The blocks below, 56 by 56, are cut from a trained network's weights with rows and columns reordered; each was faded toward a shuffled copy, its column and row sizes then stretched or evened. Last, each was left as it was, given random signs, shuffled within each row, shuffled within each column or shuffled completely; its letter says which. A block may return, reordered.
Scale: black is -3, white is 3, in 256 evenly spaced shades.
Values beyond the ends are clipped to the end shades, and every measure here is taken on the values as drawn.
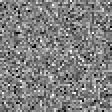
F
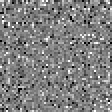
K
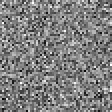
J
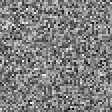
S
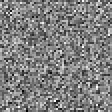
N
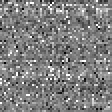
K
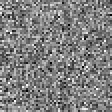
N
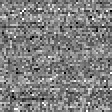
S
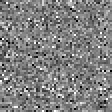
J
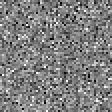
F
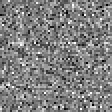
S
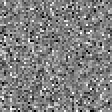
N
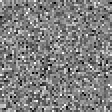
F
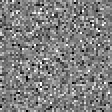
N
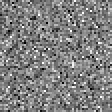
F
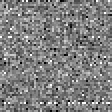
S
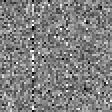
N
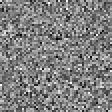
S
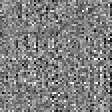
K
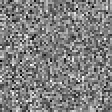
N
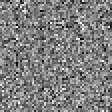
J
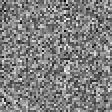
N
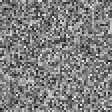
F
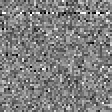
S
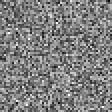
F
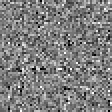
J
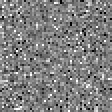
N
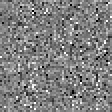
N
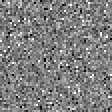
F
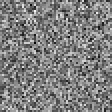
N
